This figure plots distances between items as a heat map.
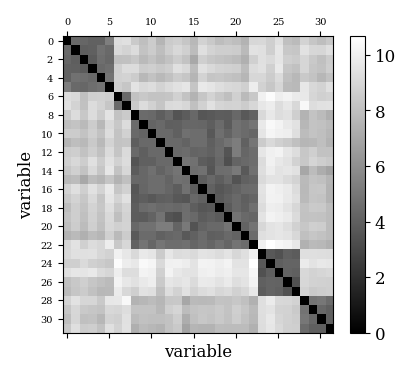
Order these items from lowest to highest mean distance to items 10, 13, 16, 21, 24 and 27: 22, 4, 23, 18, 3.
18, 22, 23, 4, 3
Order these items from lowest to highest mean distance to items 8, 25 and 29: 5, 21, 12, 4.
21, 12, 4, 5
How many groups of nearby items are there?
5
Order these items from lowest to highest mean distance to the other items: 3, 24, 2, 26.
2, 3, 26, 24
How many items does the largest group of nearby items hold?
15
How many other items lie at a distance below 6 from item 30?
3
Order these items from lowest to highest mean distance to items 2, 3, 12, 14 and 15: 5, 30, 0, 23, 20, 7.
20, 0, 5, 30, 7, 23
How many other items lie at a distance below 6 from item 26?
4
